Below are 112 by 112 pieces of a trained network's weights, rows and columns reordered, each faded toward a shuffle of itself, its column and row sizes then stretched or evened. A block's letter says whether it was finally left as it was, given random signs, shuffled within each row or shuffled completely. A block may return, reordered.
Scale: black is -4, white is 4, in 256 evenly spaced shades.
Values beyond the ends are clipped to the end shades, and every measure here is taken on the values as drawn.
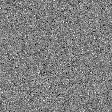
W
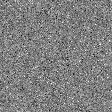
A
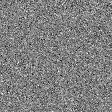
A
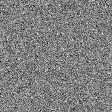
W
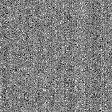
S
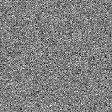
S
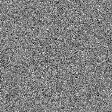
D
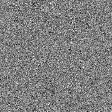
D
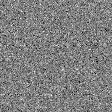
W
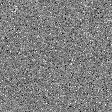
A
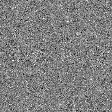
D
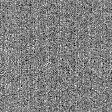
S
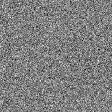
S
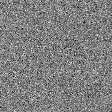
W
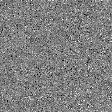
D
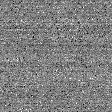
W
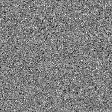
W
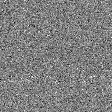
W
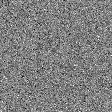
A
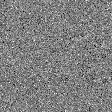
A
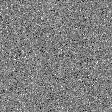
A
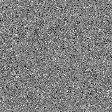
D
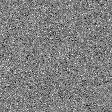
A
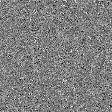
D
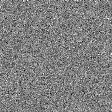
W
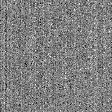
S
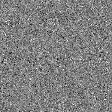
D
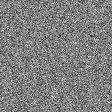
A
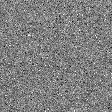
A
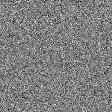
W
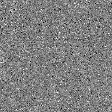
D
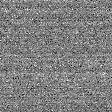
W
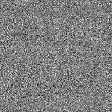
S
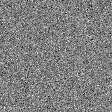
A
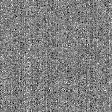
S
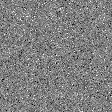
A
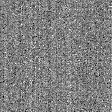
S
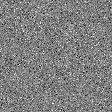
A
